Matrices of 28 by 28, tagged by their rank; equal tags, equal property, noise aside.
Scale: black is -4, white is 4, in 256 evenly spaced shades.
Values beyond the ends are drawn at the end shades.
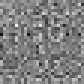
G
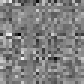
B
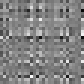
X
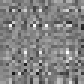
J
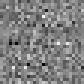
G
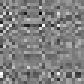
B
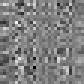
B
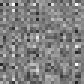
B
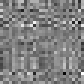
B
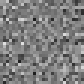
G
